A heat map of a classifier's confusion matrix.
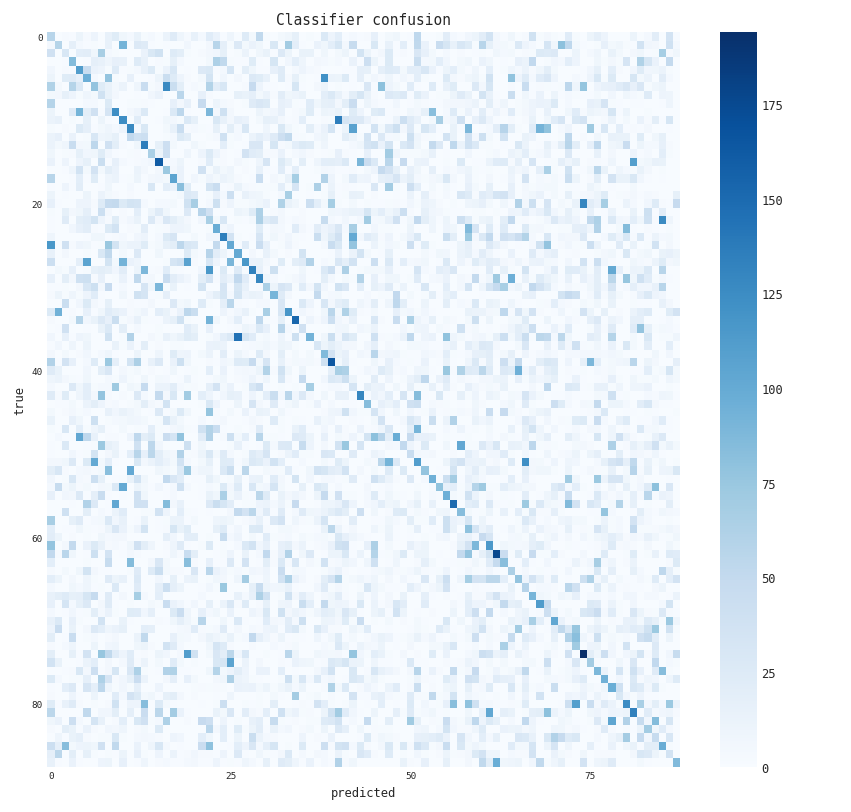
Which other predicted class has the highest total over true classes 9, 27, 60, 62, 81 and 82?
61
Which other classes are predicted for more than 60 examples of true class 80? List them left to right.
13, 56, 58, 73, 82, 86
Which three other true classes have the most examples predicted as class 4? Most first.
48, 9, 34
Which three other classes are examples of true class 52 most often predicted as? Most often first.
11, 8, 19
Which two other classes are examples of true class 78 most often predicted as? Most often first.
39, 7
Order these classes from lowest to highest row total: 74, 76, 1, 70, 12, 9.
70, 12, 9, 76, 1, 74
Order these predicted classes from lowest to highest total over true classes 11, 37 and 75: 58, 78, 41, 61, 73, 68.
78, 61, 41, 73, 68, 58
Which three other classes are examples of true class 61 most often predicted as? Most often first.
59, 0, 45
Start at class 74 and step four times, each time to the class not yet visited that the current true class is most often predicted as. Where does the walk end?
10
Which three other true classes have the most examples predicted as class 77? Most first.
57, 20, 74
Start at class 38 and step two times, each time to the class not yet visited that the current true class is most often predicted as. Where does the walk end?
22
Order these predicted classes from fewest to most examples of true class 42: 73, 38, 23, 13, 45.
38, 45, 73, 23, 13
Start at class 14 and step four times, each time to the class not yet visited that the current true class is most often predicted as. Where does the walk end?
24
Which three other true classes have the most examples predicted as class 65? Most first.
40, 71, 20
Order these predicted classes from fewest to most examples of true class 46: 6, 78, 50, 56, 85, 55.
78, 55, 85, 50, 6, 56
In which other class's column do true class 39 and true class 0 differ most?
75
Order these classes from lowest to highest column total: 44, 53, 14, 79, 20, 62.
20, 14, 79, 53, 44, 62
